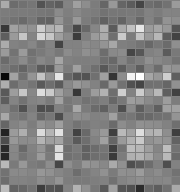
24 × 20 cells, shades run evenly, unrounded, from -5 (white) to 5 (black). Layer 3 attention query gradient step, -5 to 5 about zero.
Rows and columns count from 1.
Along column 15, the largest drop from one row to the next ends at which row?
10
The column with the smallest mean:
7
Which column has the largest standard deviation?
16
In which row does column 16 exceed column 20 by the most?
24
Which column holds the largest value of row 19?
1
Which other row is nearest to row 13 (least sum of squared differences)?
23
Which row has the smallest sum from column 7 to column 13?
21
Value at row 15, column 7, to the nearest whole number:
2
